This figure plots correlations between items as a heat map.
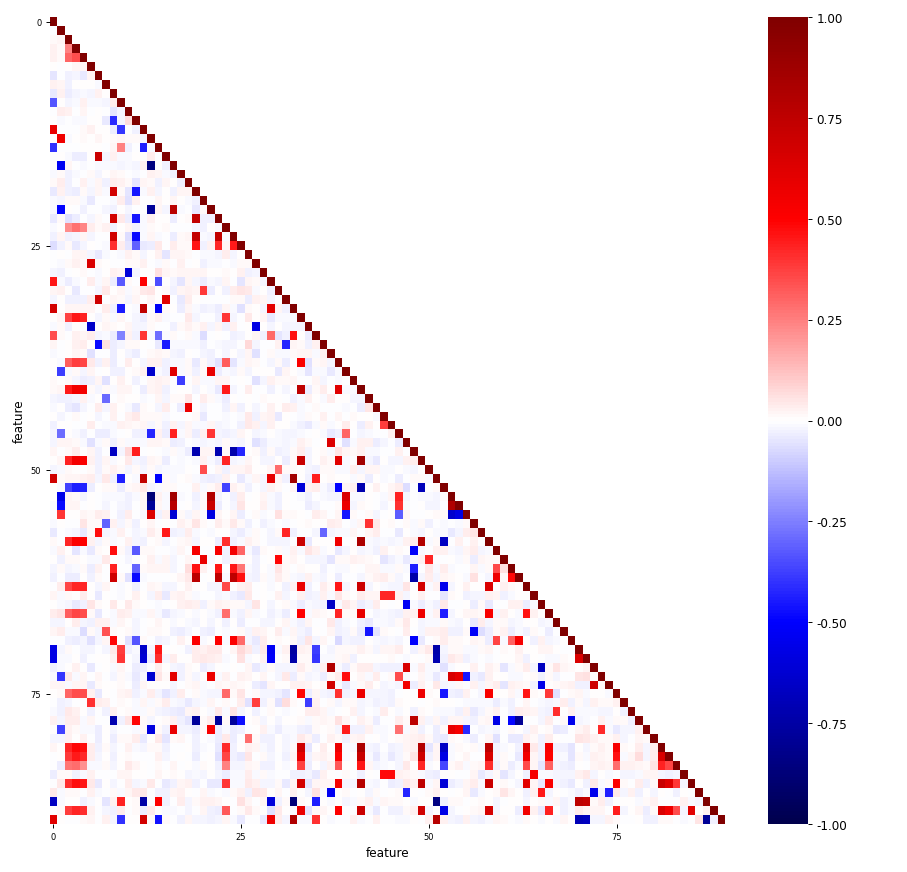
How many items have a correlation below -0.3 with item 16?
3
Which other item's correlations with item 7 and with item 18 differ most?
43
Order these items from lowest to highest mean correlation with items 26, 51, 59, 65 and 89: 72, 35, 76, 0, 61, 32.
72, 76, 61, 35, 0, 32
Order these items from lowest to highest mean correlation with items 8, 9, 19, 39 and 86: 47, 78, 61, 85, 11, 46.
78, 11, 47, 85, 46, 61
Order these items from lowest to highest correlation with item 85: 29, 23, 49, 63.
29, 23, 63, 49
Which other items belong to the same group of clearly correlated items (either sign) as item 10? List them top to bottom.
28
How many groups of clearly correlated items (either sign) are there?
15
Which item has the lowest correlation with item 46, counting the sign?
13
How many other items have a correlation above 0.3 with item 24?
8
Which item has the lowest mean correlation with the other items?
52
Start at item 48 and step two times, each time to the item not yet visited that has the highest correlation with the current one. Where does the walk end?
11
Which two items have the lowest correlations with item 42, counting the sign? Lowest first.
68, 7
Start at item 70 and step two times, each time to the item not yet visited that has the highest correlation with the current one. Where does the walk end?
71
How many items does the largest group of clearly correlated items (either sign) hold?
18
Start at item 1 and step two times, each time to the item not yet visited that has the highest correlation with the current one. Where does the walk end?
55
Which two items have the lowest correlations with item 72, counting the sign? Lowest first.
65, 86
